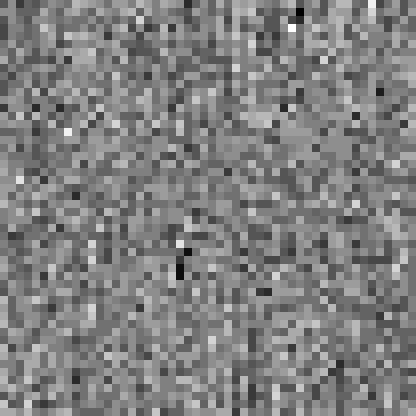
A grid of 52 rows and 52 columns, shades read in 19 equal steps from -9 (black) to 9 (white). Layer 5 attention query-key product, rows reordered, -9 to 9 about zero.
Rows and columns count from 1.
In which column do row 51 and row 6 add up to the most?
4
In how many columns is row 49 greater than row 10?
27
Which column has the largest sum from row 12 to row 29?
15
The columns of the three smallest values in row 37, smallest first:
34, 33, 47
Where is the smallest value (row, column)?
2, 38
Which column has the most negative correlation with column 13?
8
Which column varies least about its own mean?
26
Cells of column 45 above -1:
25
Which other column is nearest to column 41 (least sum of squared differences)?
14
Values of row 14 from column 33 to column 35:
1 1 3
